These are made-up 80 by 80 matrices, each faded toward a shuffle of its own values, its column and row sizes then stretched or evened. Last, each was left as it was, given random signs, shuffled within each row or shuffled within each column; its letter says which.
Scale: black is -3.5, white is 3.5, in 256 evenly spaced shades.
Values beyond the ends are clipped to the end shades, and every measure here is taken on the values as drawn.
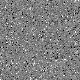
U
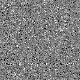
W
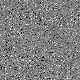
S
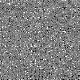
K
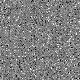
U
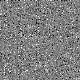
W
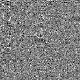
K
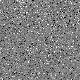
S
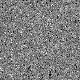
U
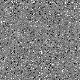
K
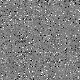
W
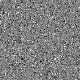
U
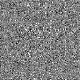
K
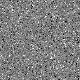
U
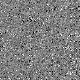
W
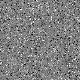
U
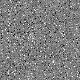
U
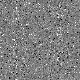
U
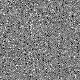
U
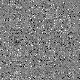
K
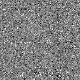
W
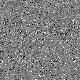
S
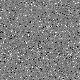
S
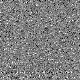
S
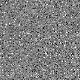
K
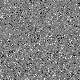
S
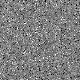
U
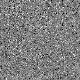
W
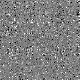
K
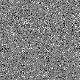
K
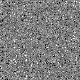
W
